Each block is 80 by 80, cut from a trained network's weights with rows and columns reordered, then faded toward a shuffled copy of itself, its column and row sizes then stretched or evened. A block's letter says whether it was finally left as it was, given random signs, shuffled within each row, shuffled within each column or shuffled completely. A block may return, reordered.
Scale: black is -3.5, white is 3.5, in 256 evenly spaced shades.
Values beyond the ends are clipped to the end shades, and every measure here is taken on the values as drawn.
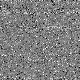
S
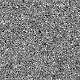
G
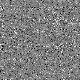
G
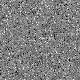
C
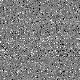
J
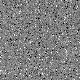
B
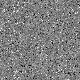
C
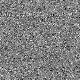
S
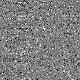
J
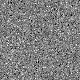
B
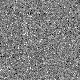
C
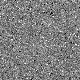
C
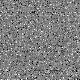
S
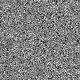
B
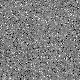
C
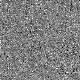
B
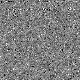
G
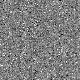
B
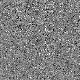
J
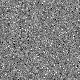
C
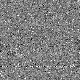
S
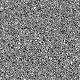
S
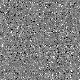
J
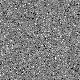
C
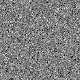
B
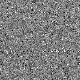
G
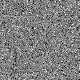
B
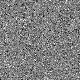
B
